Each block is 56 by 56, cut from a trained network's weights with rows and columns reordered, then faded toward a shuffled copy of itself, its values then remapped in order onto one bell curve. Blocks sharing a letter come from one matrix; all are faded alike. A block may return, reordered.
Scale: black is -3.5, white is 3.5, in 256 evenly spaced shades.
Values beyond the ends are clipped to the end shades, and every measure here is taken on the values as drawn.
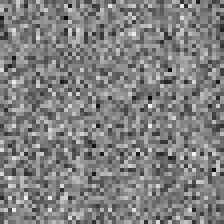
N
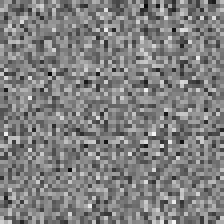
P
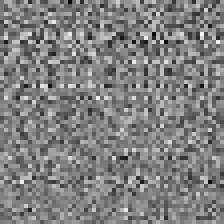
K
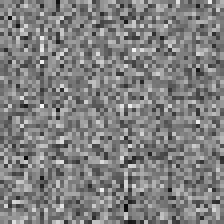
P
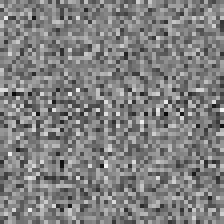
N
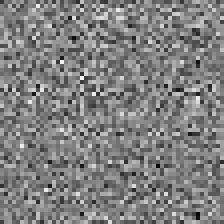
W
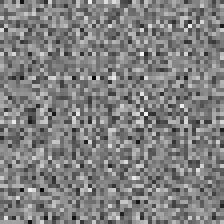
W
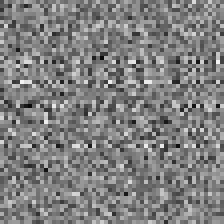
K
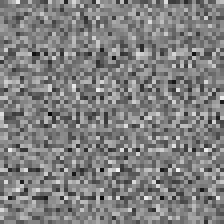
W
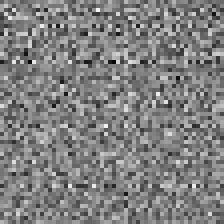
W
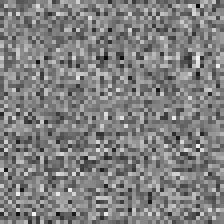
W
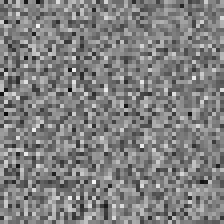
P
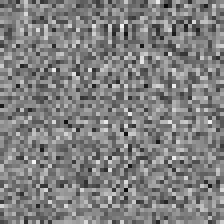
W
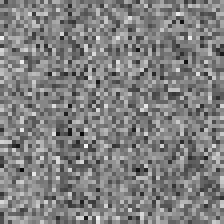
N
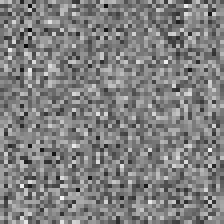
P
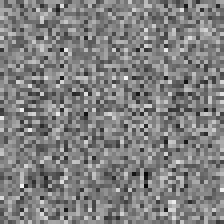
P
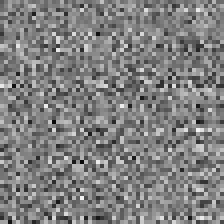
W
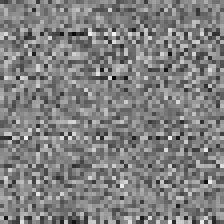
W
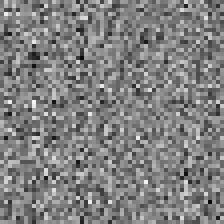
P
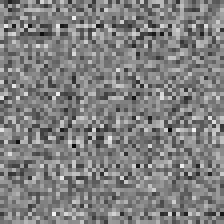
W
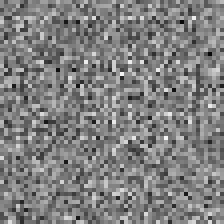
N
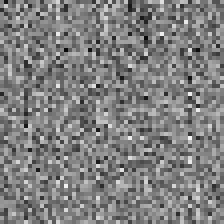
P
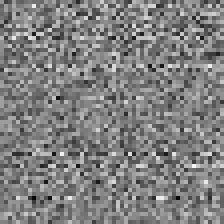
W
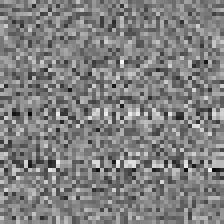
K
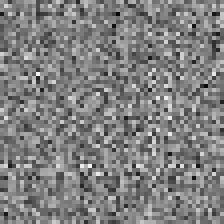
P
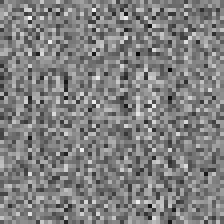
P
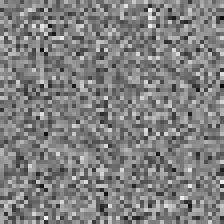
P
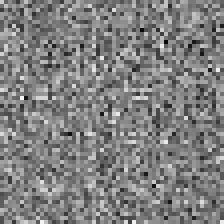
N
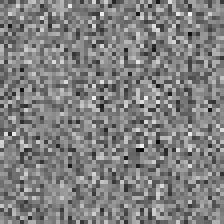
P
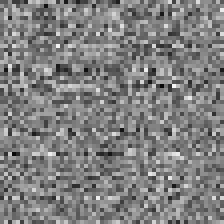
K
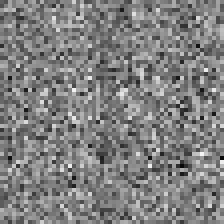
N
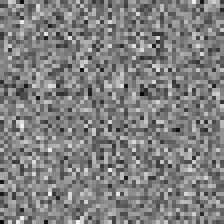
N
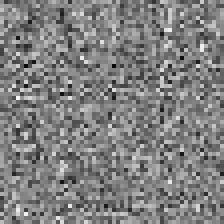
P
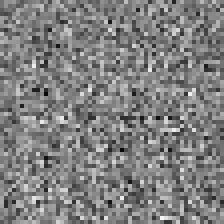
N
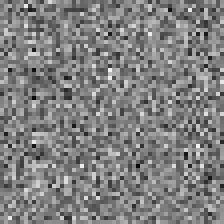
P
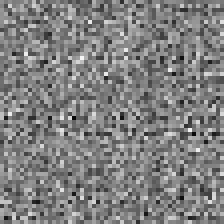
N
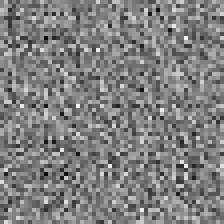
P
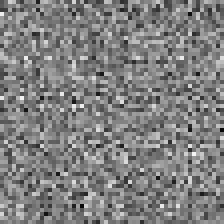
W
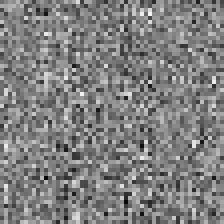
P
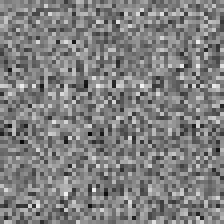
P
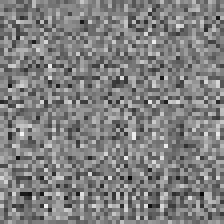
K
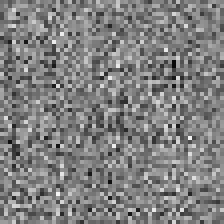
P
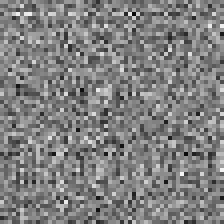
P
